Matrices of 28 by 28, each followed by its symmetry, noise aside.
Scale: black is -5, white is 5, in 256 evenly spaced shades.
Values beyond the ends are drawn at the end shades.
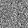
mirrored top to bottom.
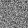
symmetric across the other diagonal.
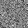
symmetric across the other diagonal.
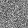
no symmetry.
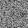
mirrored top to bottom.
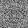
mirrored left to right.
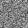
symmetric.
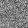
no symmetry.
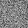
symmetric across the other diagonal.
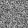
antisymmetric.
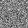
mirrored left to right.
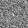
symmetric across the other diagonal.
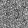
mirrored top to bottom.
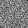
symmetric across the other diagonal.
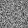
mirrored top to bottom.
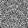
mirrored left to right.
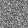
same after a half turn.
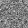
mirrored left to right.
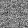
mirrored left to right.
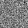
antisymmetric.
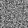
symmetric across the other diagonal.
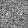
same after a half turn.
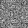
mirrored top to bottom.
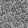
antisymmetric.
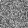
mirrored top to bottom.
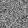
same after a half turn.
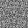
mirrored left to right.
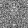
mirrored left to right.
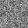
same after a half turn.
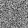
no symmetry.
